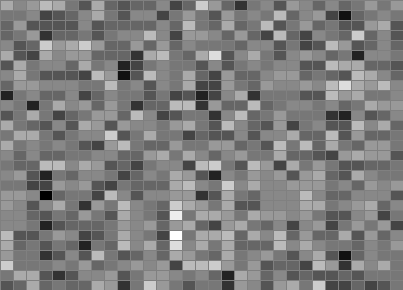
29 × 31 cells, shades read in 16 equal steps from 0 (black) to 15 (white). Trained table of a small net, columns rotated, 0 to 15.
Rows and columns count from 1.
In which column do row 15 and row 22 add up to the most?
14
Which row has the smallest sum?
10
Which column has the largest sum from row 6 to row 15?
9
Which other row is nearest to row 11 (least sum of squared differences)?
19
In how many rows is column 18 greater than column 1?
13
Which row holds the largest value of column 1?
27
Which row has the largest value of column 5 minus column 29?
17
